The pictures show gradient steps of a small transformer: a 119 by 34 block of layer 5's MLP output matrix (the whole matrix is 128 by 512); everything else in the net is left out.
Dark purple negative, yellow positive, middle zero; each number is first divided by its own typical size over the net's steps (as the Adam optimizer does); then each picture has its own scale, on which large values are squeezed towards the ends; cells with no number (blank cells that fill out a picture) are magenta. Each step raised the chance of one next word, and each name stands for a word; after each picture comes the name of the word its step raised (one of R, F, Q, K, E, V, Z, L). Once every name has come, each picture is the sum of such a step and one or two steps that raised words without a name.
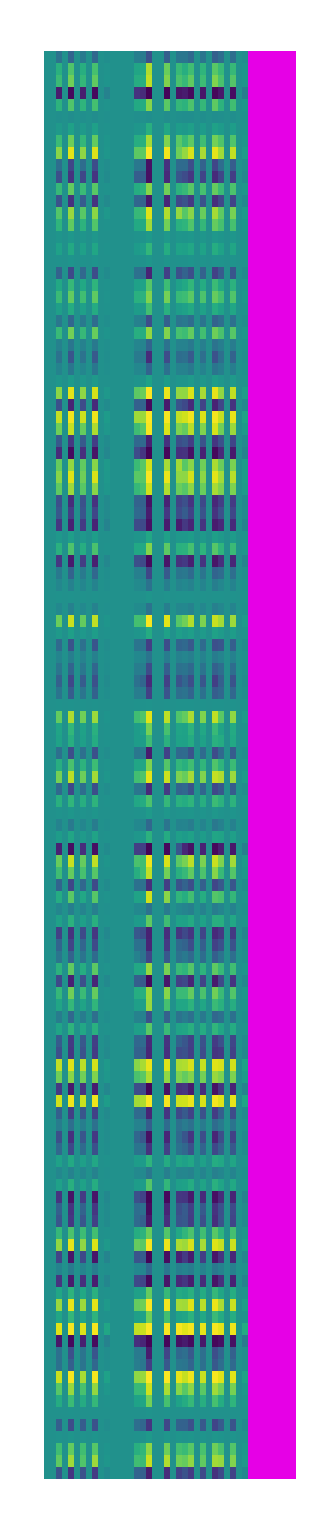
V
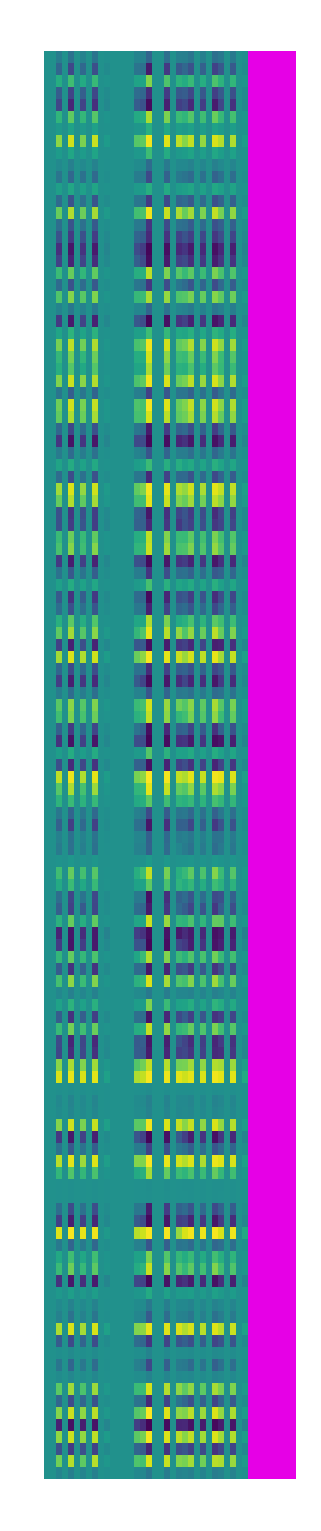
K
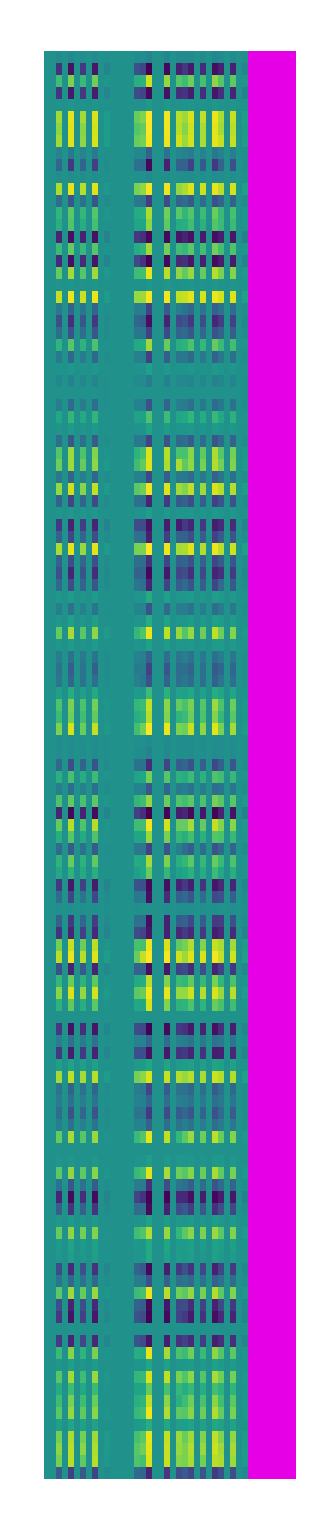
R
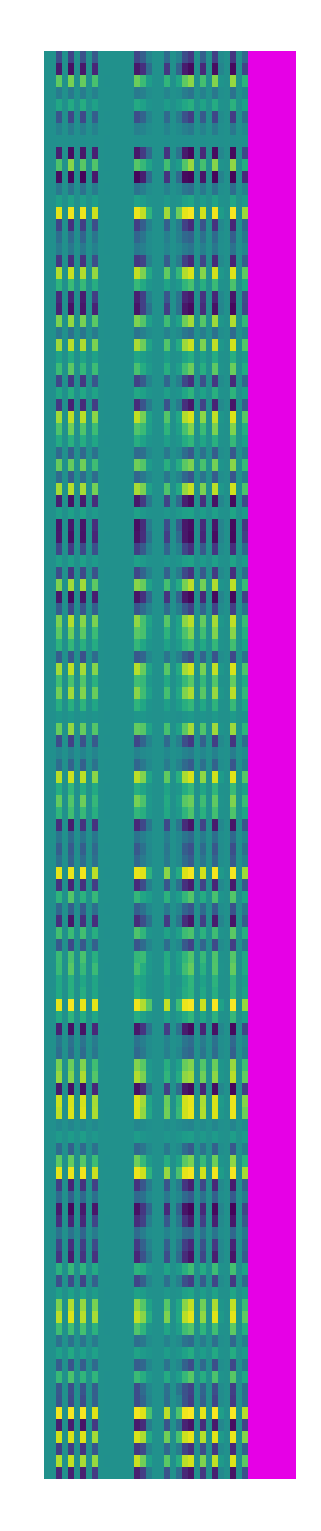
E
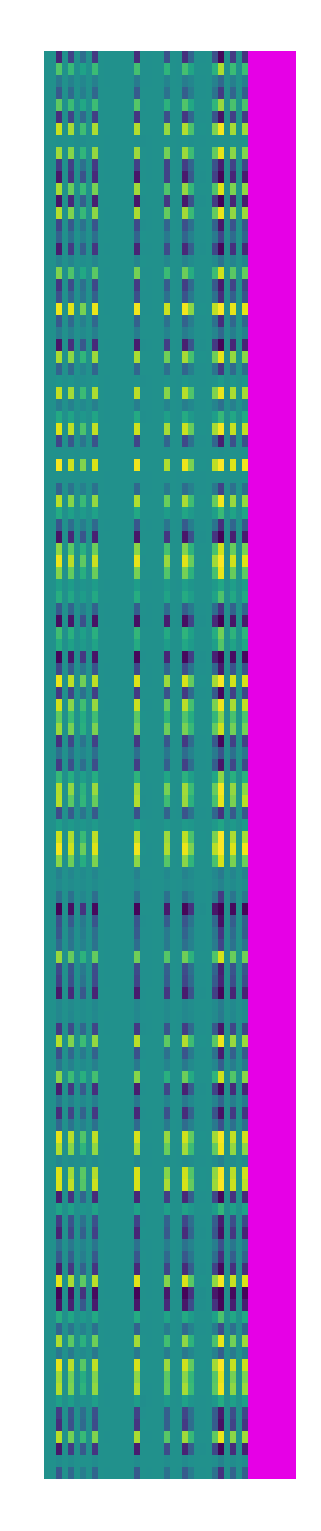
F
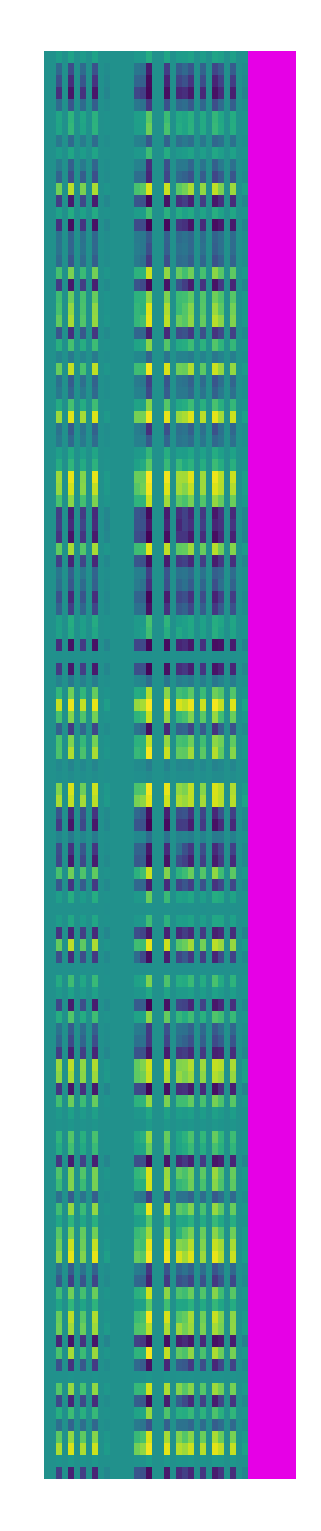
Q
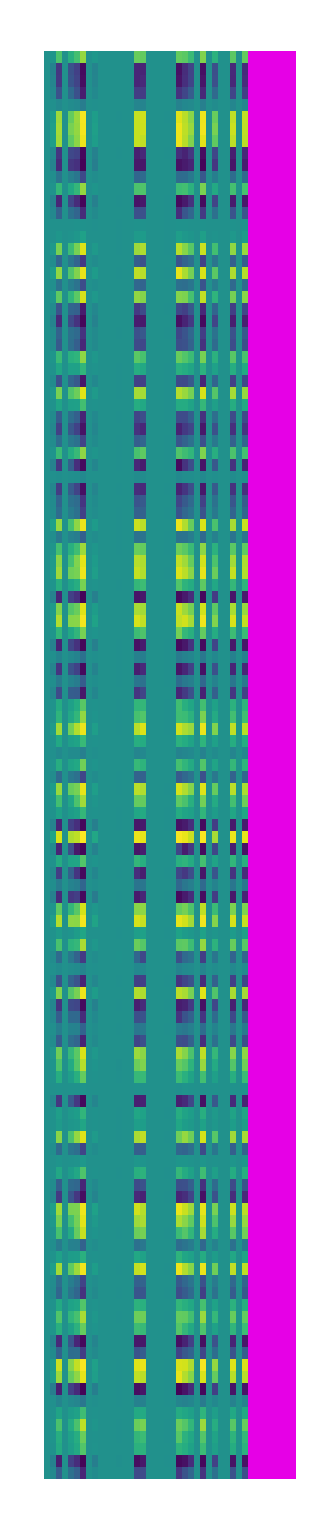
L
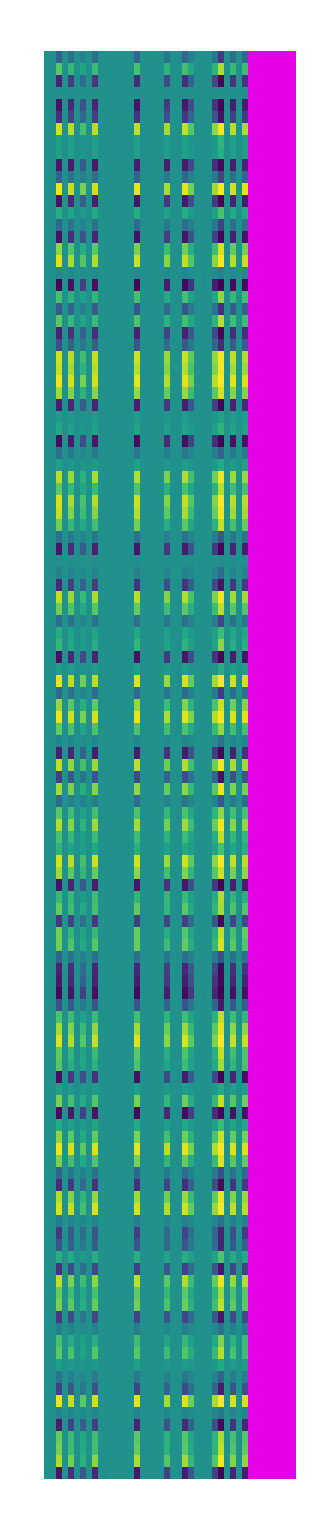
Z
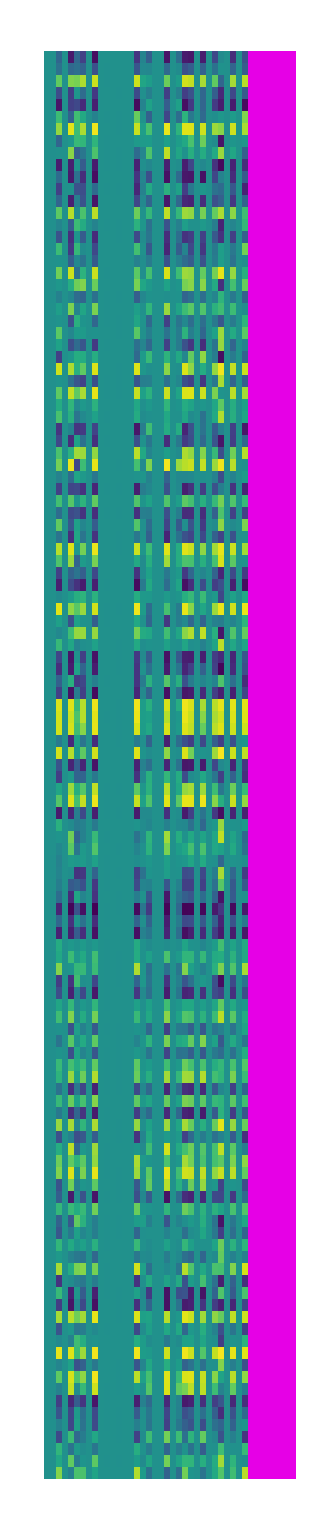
F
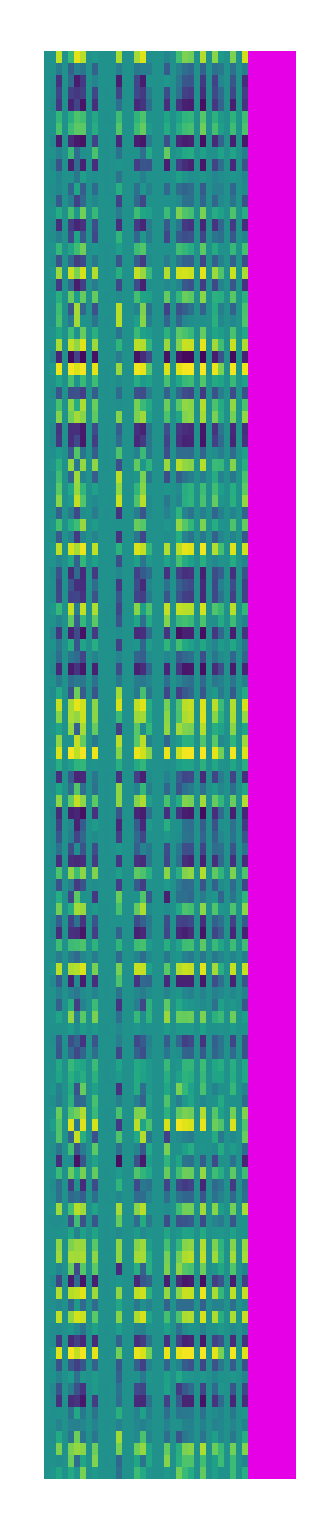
Q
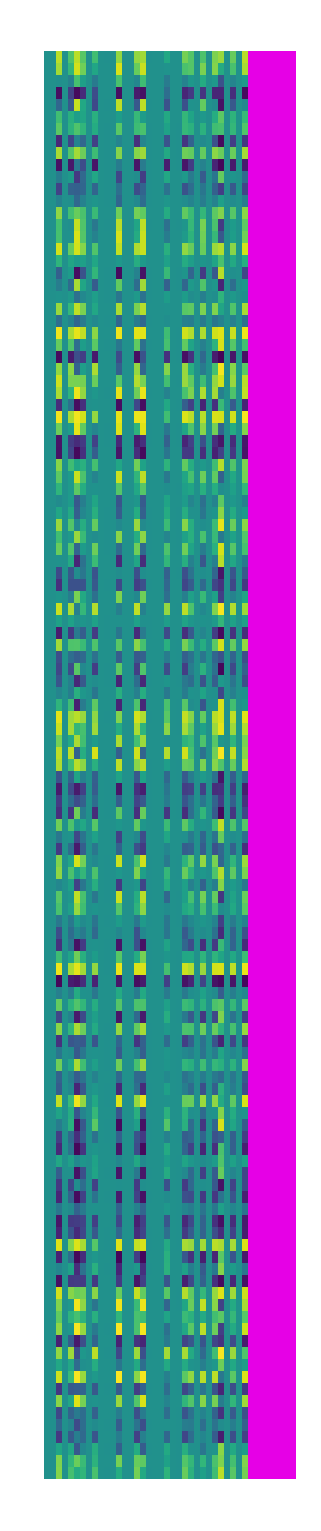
V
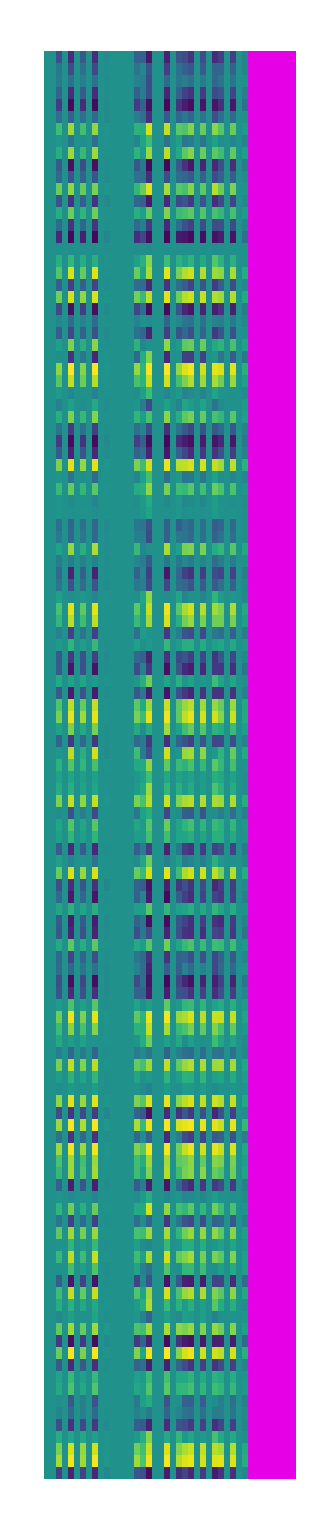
Z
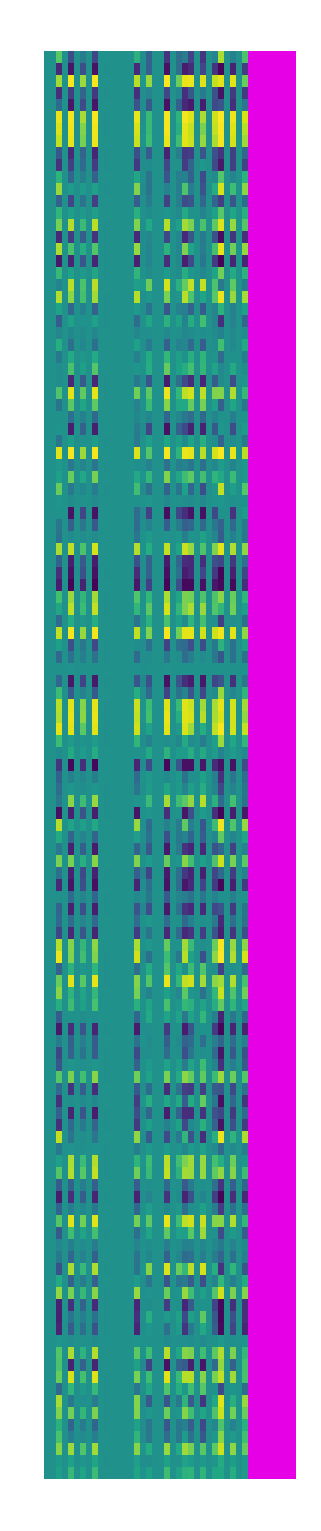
R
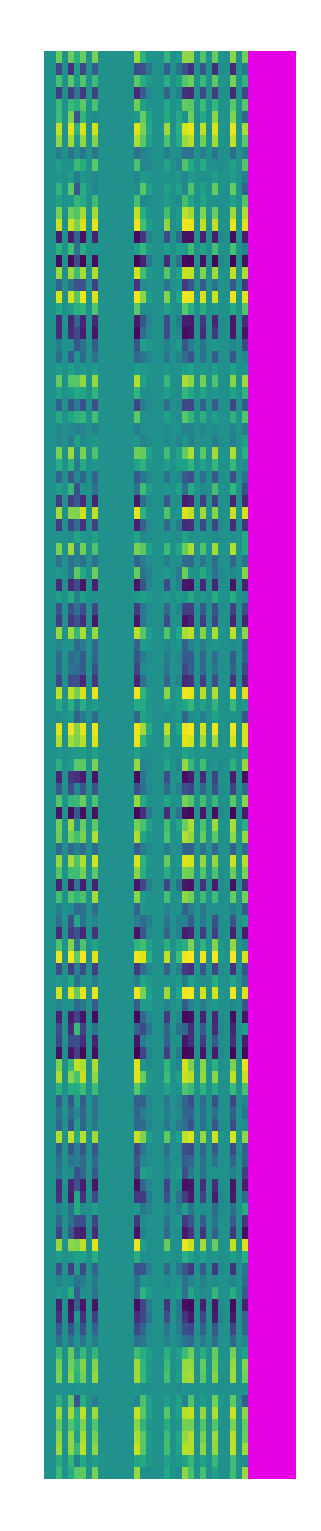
R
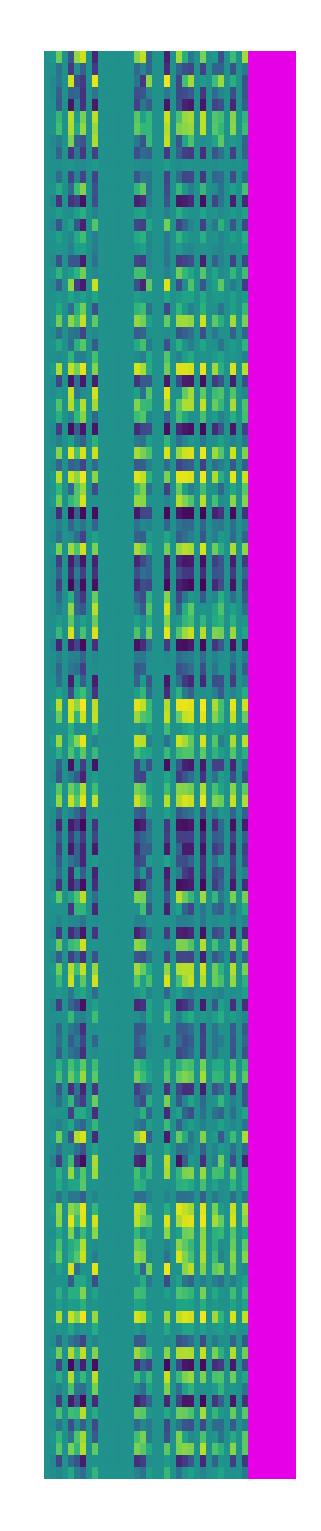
Q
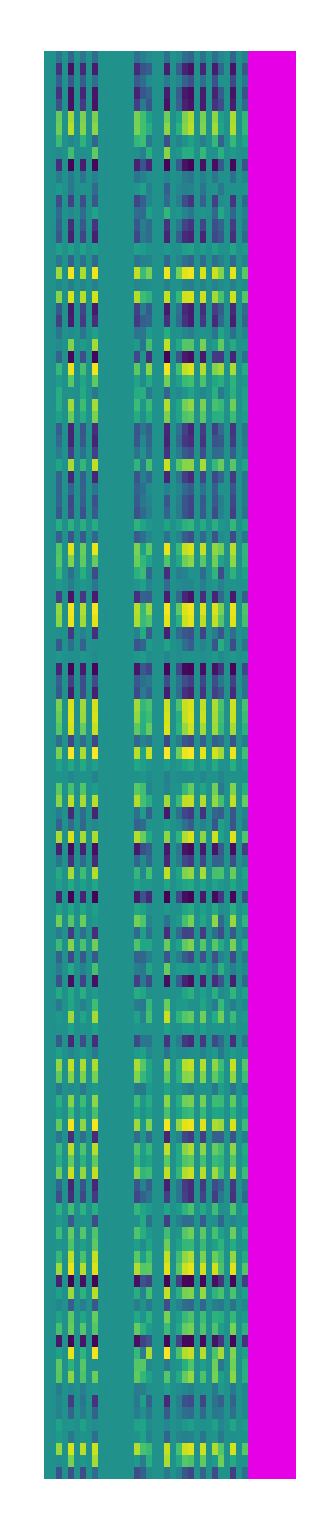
L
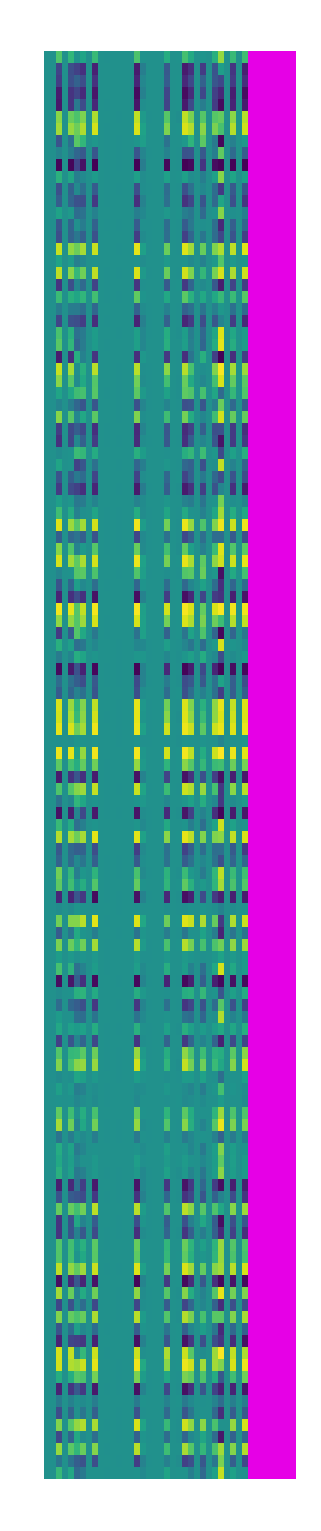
L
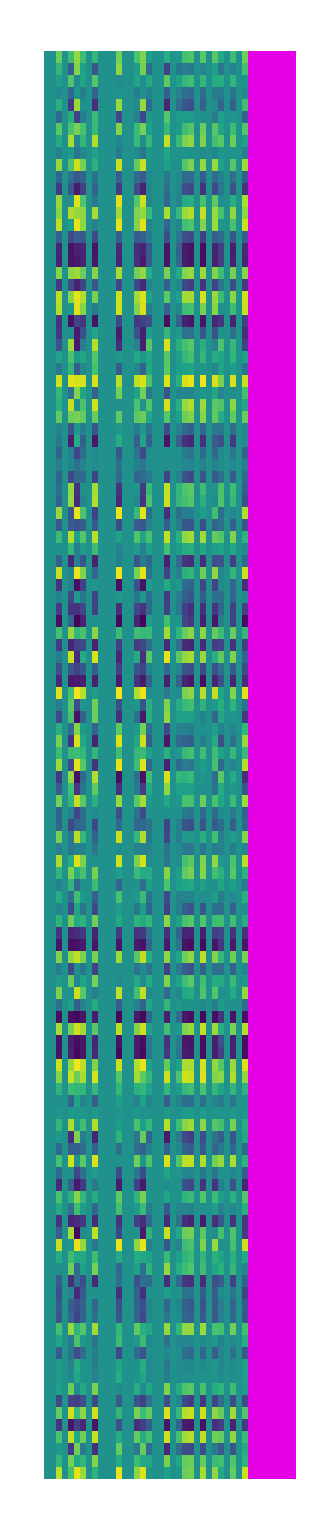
K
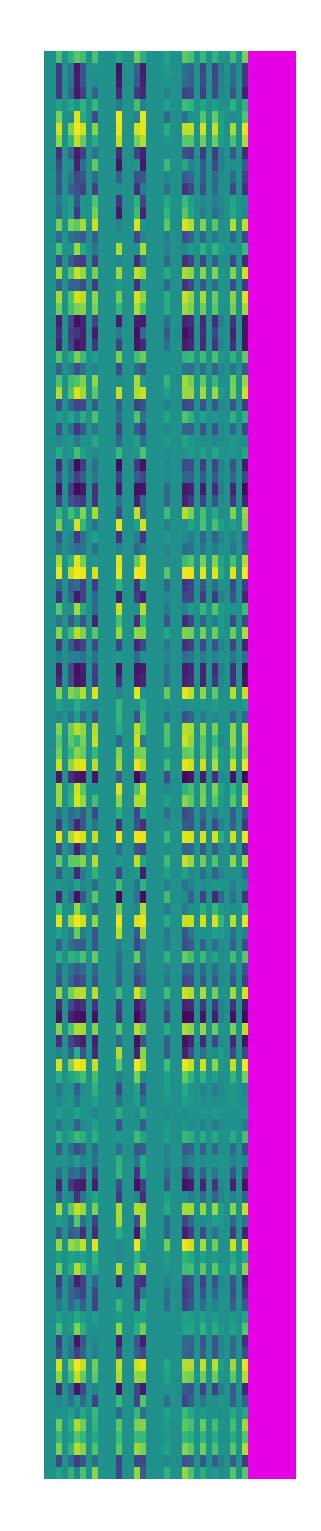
L
